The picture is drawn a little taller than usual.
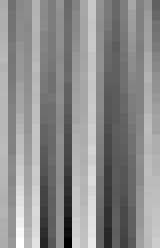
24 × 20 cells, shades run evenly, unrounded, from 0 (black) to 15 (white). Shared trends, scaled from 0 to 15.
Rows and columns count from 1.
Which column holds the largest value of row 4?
12
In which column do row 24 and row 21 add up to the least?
9
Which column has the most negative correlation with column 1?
8
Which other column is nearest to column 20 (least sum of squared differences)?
10
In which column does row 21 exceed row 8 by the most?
3
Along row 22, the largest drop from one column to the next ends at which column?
6
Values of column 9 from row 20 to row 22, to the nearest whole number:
2 2 1
